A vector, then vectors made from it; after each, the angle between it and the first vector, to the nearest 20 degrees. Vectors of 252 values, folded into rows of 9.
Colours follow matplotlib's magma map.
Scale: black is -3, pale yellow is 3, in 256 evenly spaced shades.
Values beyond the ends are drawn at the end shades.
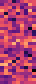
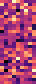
140 degrees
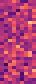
120 degrees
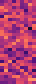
40 degrees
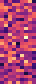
80 degrees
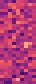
80 degrees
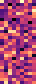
100 degrees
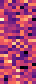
60 degrees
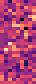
100 degrees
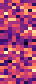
140 degrees
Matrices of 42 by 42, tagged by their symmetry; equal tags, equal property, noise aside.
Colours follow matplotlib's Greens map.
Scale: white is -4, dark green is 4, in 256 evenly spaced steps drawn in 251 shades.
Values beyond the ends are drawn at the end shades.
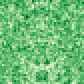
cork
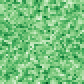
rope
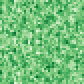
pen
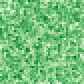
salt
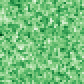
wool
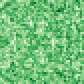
pen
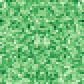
cork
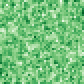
rope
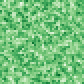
rope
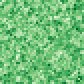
salt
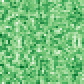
pen
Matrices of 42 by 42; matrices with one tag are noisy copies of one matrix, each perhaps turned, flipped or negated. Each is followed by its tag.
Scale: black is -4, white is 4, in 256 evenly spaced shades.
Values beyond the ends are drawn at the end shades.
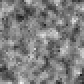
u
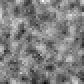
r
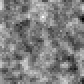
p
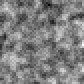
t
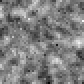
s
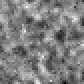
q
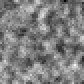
q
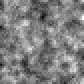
p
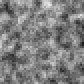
t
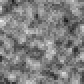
u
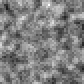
t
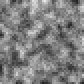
r
